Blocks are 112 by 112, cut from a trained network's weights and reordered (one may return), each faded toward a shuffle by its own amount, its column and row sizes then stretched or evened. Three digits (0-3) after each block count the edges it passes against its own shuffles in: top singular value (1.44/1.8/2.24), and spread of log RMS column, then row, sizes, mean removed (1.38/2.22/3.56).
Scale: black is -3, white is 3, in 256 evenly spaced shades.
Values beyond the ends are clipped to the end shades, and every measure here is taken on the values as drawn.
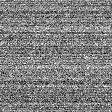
3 0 1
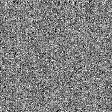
0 0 1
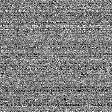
2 1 2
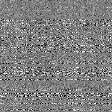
1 0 3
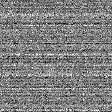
3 1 2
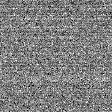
1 1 0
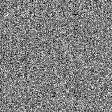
1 0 1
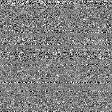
0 1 3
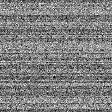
3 1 0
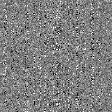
2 2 1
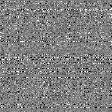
0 2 3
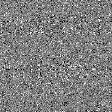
1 1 2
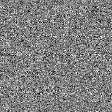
1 0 2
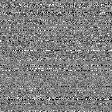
0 1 3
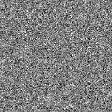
2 1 1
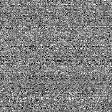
1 1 2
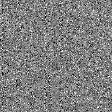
0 2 0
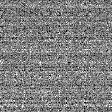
2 2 1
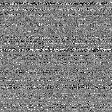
1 0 3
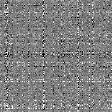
2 3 2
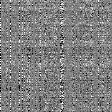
2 3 0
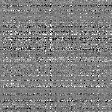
2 2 3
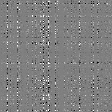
2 3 2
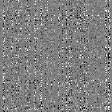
0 3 2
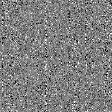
0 2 1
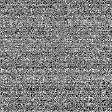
2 2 1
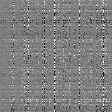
3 3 1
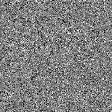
1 1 1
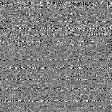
0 0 3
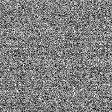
0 1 0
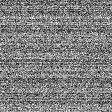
3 0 0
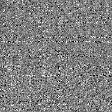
0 1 2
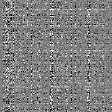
2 3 2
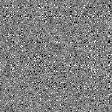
2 2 2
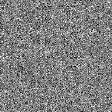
0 1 1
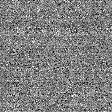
0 1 1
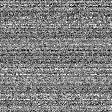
3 0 2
